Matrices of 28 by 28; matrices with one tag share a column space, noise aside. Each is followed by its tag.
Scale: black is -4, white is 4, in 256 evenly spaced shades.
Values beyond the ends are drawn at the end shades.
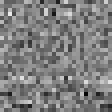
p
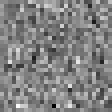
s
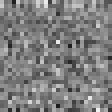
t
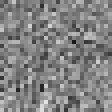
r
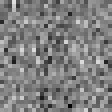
t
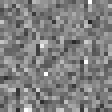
t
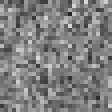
s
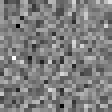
t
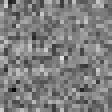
t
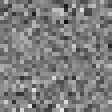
p
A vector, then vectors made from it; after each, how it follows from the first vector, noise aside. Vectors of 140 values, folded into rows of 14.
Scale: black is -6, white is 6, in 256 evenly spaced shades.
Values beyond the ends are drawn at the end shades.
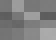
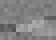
wrapped around, negated, partly zeroed.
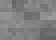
negated, shrunk.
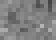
wrapped around, negated, partly zeroed.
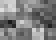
reversed, scaled up.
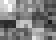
reversed, scaled up.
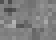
reversed, negated, partly zeroed.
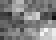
scaled up.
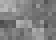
reversed.
